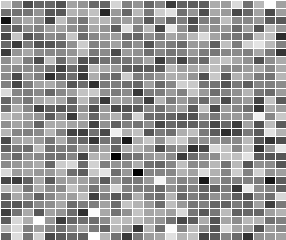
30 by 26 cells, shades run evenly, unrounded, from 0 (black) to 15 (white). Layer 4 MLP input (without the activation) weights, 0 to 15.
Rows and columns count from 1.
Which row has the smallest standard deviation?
7
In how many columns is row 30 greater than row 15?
11
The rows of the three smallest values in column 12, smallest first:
18, 30, 14
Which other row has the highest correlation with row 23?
2
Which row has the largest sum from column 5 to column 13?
21
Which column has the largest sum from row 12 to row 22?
23
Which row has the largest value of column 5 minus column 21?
17
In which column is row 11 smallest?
9
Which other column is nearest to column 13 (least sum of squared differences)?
3
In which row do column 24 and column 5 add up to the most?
22
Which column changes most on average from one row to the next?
26
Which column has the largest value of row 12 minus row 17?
8
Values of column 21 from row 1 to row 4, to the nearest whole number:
9 9 11 9
